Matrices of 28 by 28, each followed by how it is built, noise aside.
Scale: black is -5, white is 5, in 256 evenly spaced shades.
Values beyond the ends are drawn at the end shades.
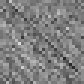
Toeplitz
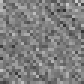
Toeplitz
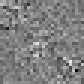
block diagonal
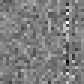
uneven columns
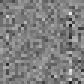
uneven columns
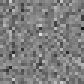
uneven columns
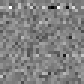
uneven rows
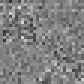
block diagonal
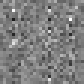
uneven columns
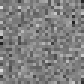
uneven columns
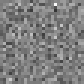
low rank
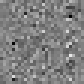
uneven columns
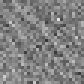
Toeplitz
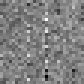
uneven columns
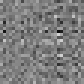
low rank
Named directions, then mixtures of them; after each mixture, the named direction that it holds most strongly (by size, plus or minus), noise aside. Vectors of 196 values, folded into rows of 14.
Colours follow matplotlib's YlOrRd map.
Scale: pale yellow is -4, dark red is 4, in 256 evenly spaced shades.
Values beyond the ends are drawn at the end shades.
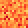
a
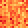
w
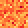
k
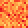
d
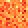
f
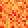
d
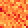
d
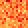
f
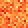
f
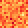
w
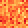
w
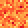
k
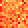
w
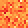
k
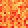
w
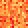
w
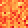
w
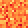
a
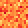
k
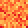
d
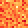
f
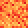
d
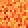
a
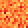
a
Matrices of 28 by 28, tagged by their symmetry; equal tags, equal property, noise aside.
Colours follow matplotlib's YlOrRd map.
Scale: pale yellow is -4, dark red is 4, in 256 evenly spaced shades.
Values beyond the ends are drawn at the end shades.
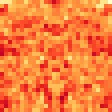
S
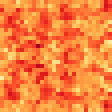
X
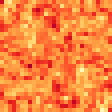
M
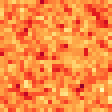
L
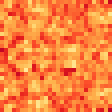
X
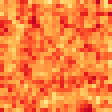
L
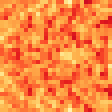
X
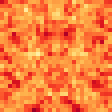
S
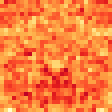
S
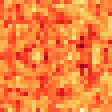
X
